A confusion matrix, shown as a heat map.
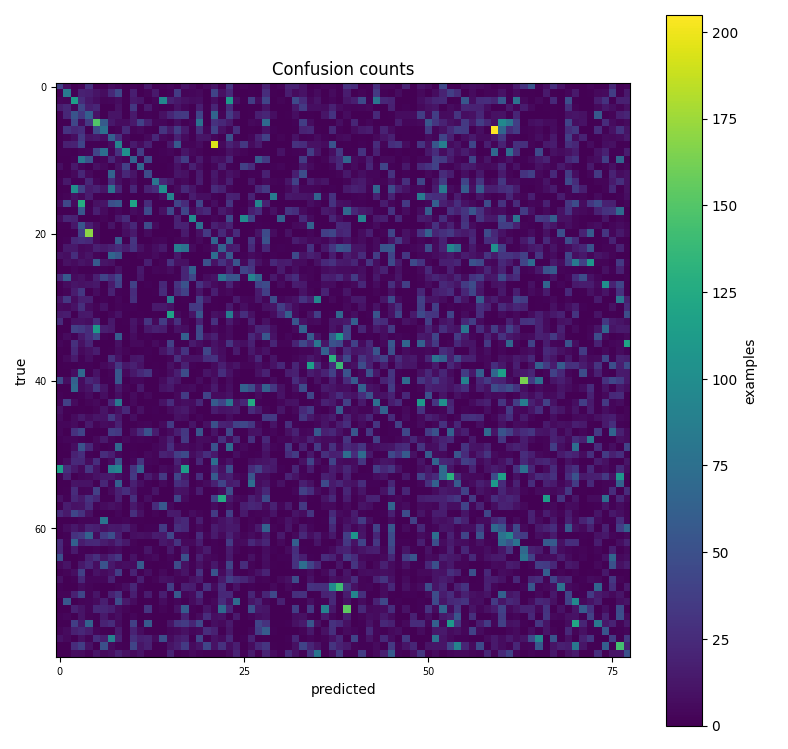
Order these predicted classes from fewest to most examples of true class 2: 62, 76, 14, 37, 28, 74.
37, 76, 74, 28, 62, 14
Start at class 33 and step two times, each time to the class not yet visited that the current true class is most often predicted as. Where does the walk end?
60
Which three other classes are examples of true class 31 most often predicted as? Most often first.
15, 23, 38
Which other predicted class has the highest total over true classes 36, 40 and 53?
63
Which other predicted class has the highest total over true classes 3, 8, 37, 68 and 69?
21
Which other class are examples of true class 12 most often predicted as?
7
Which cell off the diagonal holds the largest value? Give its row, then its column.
6, 59
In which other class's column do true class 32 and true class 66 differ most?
40
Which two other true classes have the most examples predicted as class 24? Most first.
70, 26
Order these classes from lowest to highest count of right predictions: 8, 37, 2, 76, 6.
6, 8, 2, 37, 76
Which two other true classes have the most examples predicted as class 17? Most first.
52, 22
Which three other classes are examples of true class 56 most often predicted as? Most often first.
22, 66, 74
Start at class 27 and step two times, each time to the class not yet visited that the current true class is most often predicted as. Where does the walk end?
28
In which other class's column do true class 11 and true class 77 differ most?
35
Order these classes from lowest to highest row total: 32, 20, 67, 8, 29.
67, 32, 29, 20, 8
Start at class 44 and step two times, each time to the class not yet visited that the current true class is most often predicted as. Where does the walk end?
34
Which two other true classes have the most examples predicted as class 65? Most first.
75, 40
